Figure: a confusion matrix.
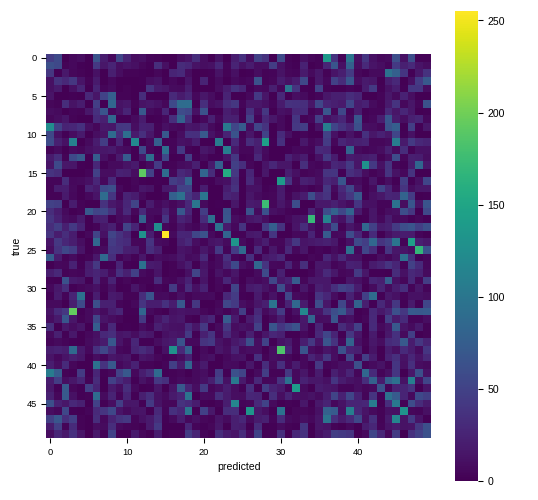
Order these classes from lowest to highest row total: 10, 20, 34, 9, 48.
48, 34, 10, 20, 9
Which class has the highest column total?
45
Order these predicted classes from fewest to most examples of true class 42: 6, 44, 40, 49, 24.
40, 6, 49, 44, 24
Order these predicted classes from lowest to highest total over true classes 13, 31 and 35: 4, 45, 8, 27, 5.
5, 8, 27, 45, 4
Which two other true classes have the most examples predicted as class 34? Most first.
21, 18
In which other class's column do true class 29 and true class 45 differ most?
24
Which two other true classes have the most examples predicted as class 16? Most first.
38, 18
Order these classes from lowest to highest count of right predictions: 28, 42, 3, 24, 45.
3, 28, 42, 45, 24
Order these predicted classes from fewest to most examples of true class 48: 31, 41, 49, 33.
31, 41, 33, 49
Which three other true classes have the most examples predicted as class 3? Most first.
33, 11, 38
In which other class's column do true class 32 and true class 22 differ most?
14
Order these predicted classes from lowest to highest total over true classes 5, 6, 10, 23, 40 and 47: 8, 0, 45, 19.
19, 0, 45, 8
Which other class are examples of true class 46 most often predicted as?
26
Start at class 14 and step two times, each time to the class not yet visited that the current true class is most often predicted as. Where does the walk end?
0
